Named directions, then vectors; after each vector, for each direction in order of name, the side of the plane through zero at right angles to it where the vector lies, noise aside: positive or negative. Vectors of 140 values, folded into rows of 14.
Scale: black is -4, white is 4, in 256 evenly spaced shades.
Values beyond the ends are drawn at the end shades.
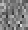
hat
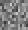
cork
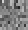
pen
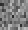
positive, negative, positive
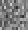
positive, positive, positive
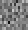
negative, negative, positive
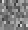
negative, positive, positive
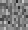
negative, negative, positive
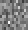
positive, positive, negative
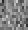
positive, negative, negative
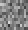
negative, positive, negative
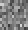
negative, positive, negative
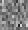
negative, positive, positive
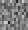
negative, negative, positive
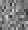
negative, negative, negative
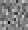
negative, negative, positive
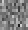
negative, positive, positive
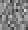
positive, positive, negative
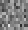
positive, negative, positive
